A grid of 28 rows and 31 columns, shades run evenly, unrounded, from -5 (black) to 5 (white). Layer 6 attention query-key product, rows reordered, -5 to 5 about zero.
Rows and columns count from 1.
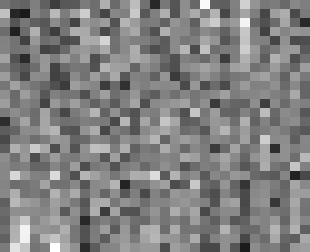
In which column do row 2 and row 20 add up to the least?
30
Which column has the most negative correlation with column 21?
16
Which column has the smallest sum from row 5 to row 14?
7
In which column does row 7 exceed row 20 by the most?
28
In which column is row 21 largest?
20
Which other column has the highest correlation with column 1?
14
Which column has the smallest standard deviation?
26
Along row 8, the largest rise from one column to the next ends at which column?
11
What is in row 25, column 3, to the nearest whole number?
3
